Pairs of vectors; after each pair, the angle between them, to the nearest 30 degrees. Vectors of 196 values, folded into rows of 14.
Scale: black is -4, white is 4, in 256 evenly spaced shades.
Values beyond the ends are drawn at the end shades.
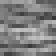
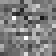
60 degrees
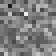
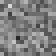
150 degrees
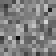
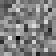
30 degrees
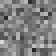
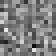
120 degrees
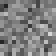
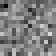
30 degrees
